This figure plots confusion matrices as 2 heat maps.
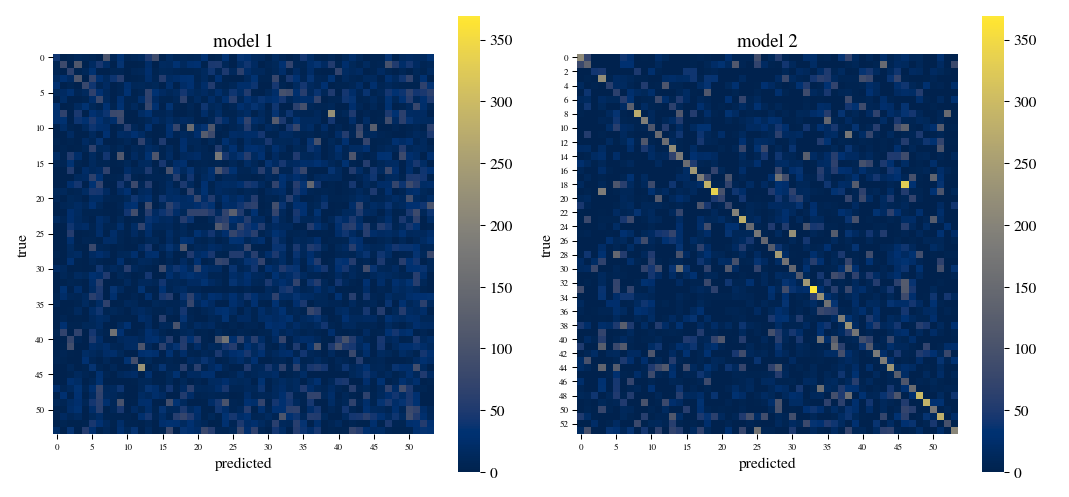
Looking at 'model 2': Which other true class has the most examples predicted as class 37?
42
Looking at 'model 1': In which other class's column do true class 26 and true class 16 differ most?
23
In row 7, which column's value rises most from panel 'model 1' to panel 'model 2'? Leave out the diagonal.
40
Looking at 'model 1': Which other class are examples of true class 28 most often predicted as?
53
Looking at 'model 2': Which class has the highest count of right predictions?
33
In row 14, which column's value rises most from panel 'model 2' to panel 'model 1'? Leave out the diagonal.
23
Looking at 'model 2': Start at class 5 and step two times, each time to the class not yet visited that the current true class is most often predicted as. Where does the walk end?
46
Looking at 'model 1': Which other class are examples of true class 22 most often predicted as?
25
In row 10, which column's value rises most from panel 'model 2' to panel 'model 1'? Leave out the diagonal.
19
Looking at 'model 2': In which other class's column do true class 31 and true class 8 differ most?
52
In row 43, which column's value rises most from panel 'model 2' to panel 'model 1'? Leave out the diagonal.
11
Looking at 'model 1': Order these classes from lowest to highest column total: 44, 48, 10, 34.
10, 48, 44, 34
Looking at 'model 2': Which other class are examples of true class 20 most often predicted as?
11
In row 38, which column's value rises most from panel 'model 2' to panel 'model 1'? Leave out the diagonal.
17
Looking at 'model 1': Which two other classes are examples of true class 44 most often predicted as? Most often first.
12, 51
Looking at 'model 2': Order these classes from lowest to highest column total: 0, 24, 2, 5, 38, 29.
2, 24, 0, 29, 5, 38
